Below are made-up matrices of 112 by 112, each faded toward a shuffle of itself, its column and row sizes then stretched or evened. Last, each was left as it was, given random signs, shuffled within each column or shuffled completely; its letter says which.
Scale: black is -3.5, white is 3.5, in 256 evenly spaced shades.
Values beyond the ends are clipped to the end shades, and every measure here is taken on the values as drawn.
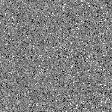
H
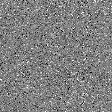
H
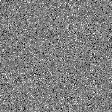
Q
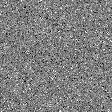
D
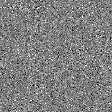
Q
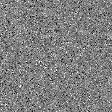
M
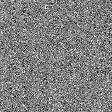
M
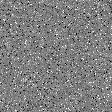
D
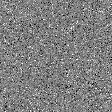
M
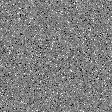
D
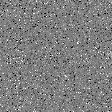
H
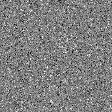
M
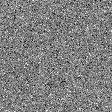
D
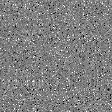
Q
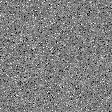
D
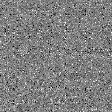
Q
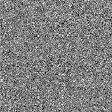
Q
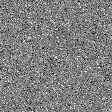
D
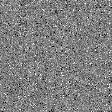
H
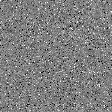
H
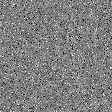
D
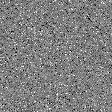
D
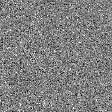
H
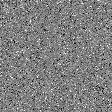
D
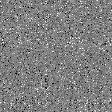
Q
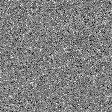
D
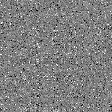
Q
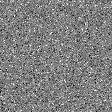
D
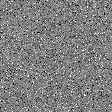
D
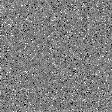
Q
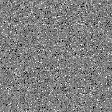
Q
